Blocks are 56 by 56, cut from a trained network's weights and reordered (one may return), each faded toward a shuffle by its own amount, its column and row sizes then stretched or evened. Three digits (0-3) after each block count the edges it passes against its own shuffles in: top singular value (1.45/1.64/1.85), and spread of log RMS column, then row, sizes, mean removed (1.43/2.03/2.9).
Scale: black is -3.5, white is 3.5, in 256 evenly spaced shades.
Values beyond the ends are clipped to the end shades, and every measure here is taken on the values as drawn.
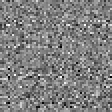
2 0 2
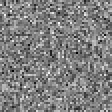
1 0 0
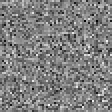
0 0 1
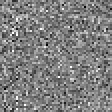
0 1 0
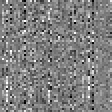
3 3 1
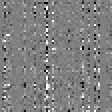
2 3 1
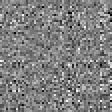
3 2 2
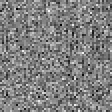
1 0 0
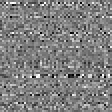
3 0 3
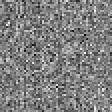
1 1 0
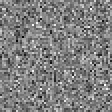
1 1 0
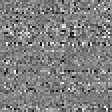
2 1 3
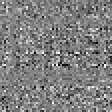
1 1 3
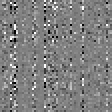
3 3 2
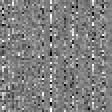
1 3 0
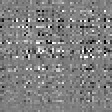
3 2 3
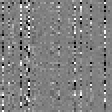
3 3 1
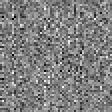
2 2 0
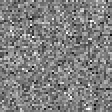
0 0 1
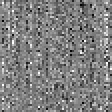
1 3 0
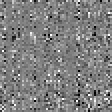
0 3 2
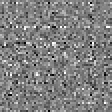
0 2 2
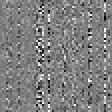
3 3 0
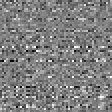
3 0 3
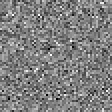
2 0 1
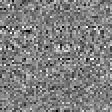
3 0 2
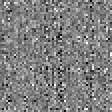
0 2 1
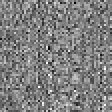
2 2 0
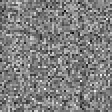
1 0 0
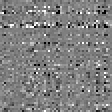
2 2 3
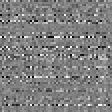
3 0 3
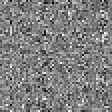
1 2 1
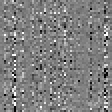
0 3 0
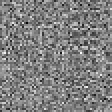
3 0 2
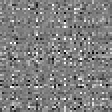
2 2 3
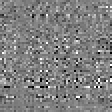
2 2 3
